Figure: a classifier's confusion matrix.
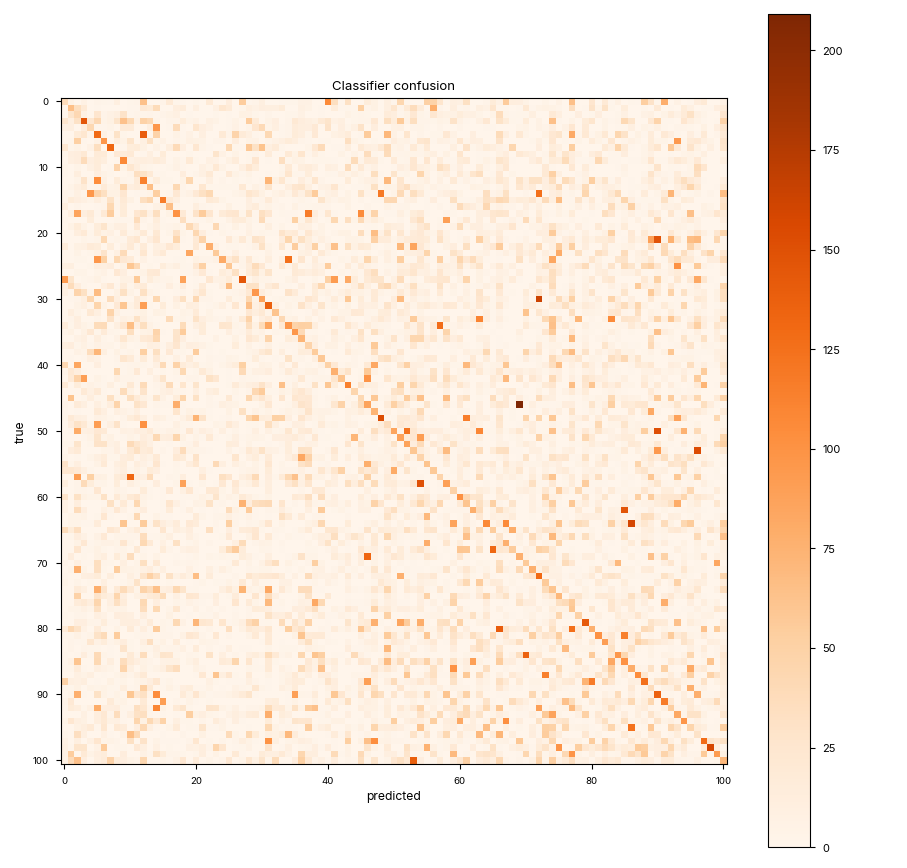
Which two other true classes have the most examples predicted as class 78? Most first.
33, 98
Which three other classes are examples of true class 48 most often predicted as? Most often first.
61, 93, 20
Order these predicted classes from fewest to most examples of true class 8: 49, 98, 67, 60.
98, 67, 60, 49
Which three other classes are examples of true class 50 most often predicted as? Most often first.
90, 52, 63
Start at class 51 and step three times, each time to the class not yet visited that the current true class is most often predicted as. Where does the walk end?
77
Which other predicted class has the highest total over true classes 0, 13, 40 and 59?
75
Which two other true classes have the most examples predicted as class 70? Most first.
84, 32
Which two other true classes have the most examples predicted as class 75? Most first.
98, 23
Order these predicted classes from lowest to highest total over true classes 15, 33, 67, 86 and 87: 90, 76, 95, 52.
76, 90, 52, 95
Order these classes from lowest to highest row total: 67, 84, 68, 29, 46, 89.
89, 67, 68, 29, 84, 46
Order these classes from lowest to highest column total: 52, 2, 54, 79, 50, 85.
50, 52, 79, 85, 54, 2
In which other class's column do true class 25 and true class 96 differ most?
93
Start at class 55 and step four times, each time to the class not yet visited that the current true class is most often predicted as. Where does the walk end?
95
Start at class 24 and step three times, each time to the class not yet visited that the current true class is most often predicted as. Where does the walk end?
10
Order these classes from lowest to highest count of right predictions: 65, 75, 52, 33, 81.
33, 65, 75, 52, 81
